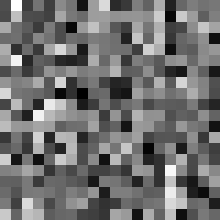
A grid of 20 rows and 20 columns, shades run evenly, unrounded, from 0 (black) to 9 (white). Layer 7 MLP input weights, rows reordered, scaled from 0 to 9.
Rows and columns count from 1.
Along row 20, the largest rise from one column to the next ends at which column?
14
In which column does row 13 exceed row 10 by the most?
4
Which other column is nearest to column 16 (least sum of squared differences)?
3
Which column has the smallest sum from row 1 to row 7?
16
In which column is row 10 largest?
5
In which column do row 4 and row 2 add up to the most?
15
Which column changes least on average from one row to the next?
18
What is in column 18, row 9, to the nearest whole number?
6
